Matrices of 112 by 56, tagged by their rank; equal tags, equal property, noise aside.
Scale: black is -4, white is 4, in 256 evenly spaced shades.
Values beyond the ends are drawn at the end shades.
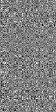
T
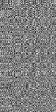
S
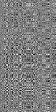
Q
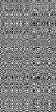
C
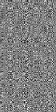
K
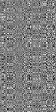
Q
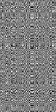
C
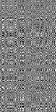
Q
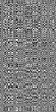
Q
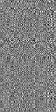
S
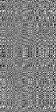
C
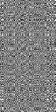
K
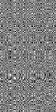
C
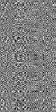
K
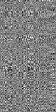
T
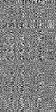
S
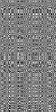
C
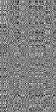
K
